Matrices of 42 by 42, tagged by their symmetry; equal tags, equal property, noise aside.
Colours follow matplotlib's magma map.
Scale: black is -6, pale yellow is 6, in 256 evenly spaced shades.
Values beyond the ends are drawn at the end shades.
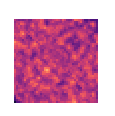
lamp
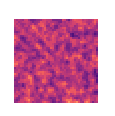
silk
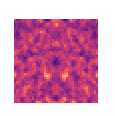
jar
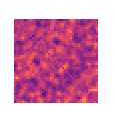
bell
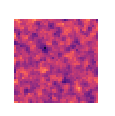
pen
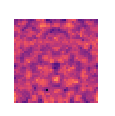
jar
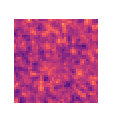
silk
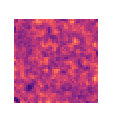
lamp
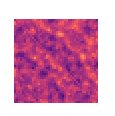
lamp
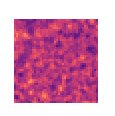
silk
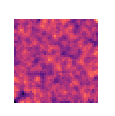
lamp
